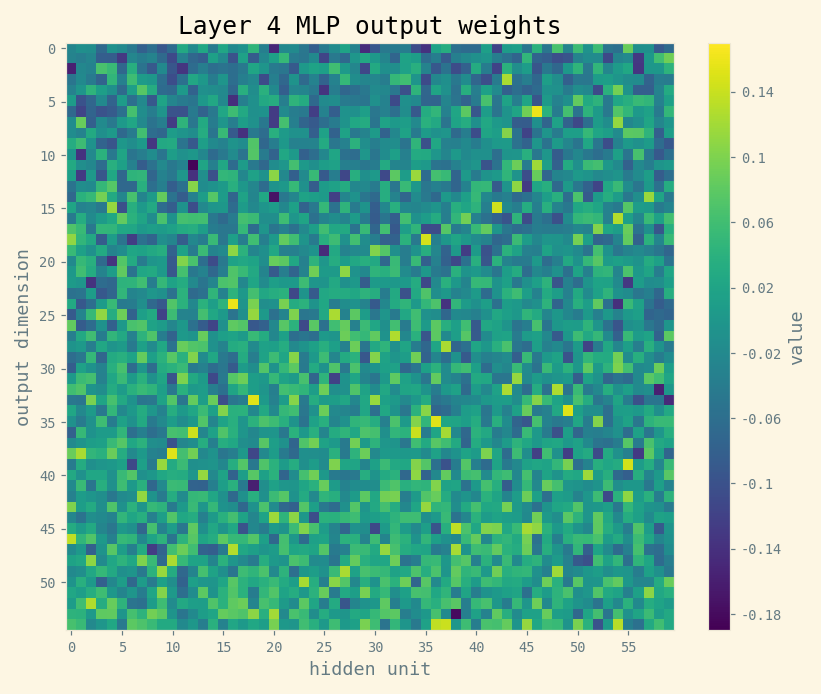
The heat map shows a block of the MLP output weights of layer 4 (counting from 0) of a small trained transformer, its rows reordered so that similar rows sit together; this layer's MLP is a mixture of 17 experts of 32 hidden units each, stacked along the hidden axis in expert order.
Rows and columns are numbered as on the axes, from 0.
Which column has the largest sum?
34
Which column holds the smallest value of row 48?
51
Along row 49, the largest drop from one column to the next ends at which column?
49
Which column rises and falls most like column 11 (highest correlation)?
5
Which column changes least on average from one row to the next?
19
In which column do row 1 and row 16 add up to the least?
48
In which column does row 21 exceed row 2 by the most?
11
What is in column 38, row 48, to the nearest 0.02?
0.06
